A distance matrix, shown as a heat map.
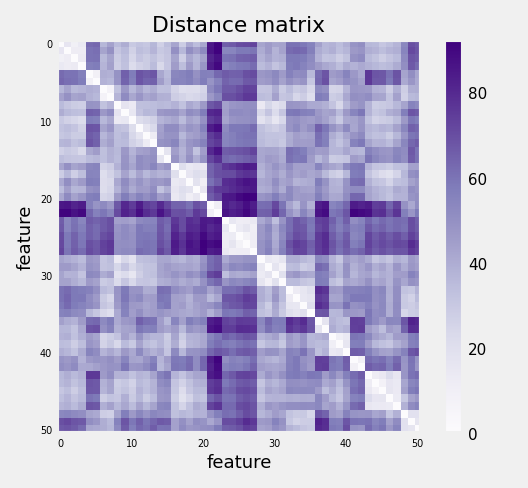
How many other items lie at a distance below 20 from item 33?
3
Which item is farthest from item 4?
43
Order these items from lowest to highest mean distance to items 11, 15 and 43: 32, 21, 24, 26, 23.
32, 23, 24, 26, 21
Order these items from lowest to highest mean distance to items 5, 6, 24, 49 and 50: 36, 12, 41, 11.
41, 12, 11, 36
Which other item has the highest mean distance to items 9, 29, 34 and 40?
22
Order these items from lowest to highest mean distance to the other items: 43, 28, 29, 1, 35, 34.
28, 29, 35, 1, 34, 43
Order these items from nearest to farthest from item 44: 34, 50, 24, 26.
34, 50, 24, 26
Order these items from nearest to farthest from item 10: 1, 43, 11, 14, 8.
8, 11, 1, 43, 14
